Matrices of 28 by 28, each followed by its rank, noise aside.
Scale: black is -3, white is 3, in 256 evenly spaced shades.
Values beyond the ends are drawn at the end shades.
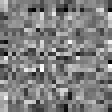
four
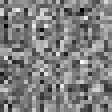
five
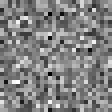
six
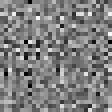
six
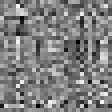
four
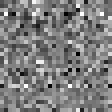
five
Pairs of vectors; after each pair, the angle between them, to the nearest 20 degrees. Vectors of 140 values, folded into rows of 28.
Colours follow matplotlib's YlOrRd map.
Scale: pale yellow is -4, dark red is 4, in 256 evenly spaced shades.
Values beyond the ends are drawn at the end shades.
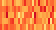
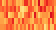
40 degrees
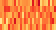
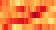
100 degrees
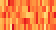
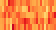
20 degrees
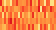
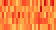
140 degrees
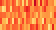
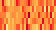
100 degrees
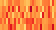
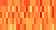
160 degrees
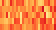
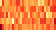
40 degrees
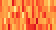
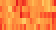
100 degrees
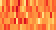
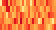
60 degrees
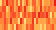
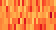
160 degrees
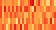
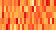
160 degrees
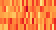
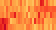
120 degrees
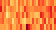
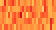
100 degrees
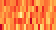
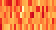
60 degrees
